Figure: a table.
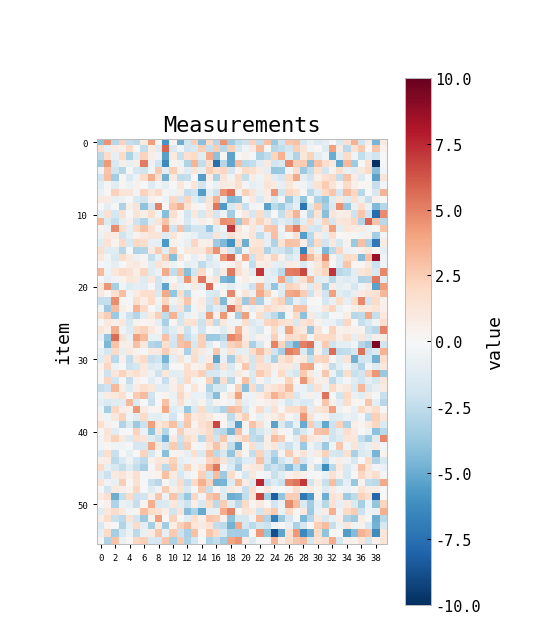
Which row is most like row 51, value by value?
7
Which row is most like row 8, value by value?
42
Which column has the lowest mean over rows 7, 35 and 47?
16
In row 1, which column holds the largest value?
9
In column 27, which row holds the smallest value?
28
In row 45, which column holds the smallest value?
31
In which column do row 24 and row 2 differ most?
25
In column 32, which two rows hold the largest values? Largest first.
18, 29
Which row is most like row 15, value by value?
45
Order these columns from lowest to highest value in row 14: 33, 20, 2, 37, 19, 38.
38, 20, 37, 33, 2, 19
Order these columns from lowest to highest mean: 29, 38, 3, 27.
38, 29, 3, 27
